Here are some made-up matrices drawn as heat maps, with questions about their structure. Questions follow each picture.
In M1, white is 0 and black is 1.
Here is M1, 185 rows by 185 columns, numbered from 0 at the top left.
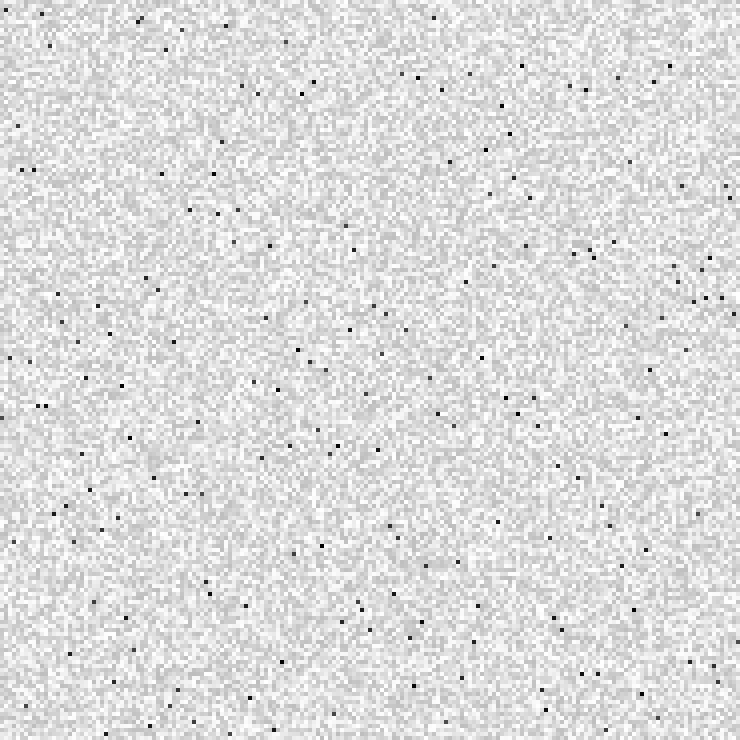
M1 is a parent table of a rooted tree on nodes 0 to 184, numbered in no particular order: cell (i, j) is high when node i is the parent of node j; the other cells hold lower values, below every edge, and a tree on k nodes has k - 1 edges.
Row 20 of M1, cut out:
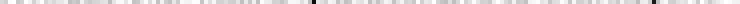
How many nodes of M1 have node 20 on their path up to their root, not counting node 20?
9
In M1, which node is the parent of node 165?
79
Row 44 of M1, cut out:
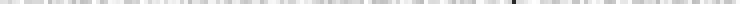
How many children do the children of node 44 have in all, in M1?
2
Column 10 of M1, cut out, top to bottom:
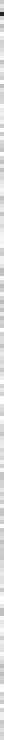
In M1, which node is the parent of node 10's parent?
135
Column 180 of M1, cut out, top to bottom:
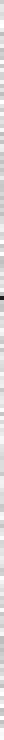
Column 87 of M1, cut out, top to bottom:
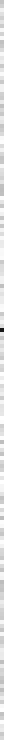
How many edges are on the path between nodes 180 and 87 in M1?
2
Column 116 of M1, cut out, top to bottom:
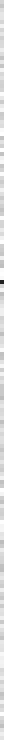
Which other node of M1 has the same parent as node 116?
169
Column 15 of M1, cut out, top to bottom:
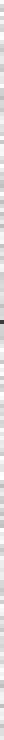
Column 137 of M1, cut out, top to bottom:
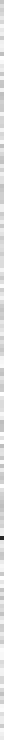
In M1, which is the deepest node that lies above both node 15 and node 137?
134
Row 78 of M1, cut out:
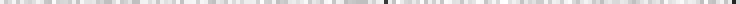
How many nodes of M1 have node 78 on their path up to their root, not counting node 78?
6
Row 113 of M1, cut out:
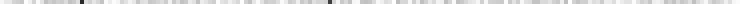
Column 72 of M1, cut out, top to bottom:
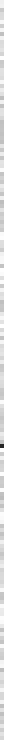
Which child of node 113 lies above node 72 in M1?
82
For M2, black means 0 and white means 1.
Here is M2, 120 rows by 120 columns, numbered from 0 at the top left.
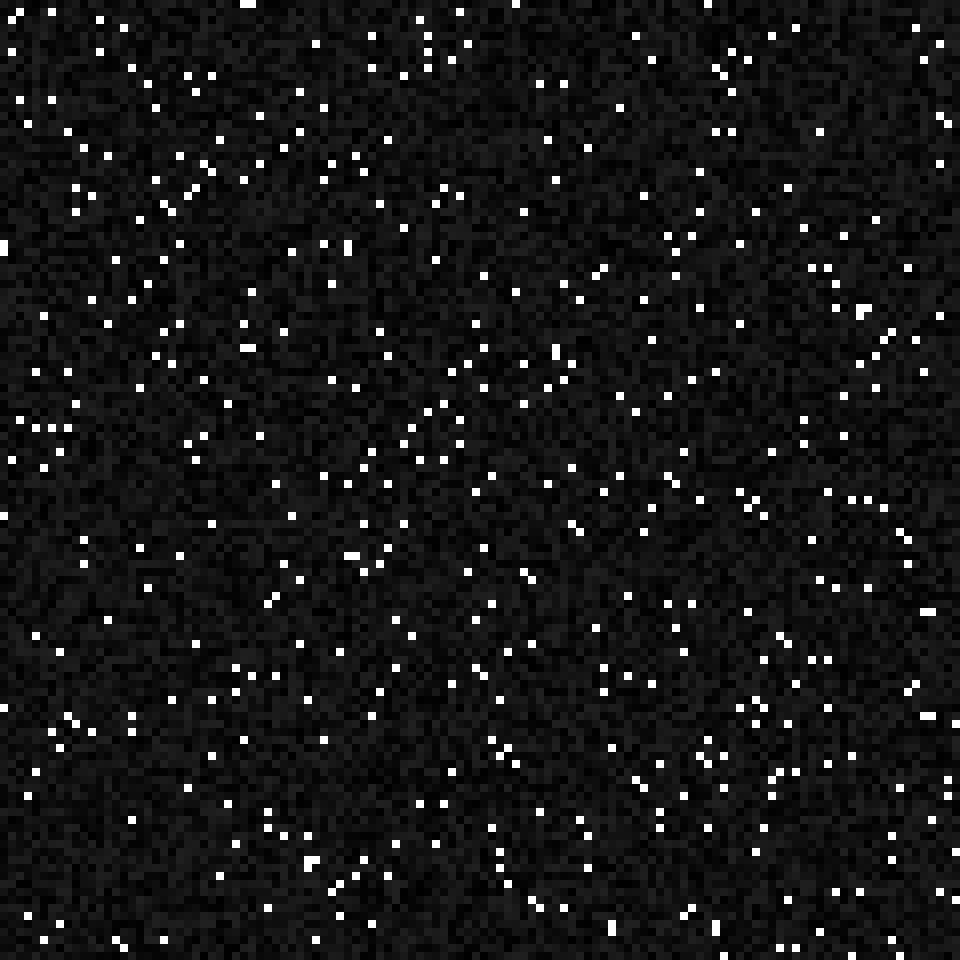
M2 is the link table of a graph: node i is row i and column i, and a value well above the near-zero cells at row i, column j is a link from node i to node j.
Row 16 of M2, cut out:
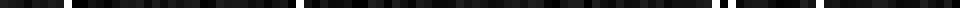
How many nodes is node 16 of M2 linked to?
5
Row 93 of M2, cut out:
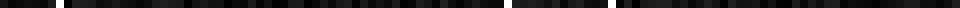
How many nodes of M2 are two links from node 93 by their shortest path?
5
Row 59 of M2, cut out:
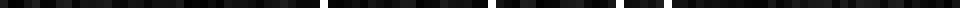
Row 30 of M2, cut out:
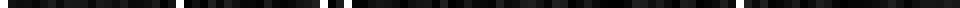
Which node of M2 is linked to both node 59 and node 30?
node 40
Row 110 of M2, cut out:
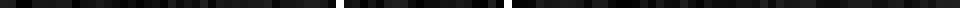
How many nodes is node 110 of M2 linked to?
2
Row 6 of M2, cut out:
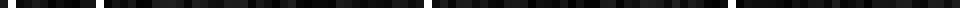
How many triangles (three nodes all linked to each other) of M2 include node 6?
0
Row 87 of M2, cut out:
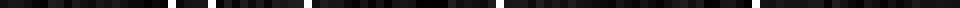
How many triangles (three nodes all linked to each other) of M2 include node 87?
3
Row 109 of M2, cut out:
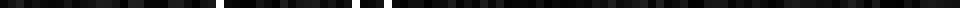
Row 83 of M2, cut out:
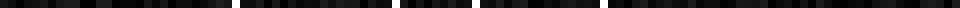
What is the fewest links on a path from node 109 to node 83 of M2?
6
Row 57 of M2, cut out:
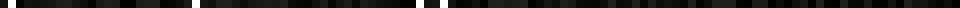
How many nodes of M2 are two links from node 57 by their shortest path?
7
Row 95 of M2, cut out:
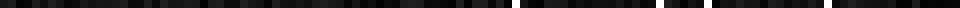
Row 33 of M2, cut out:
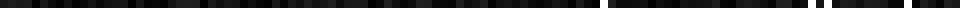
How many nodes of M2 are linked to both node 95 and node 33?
1
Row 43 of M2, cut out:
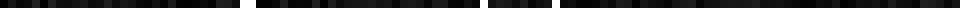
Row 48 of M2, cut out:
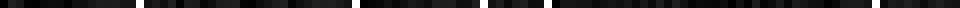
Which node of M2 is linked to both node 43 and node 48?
node 60
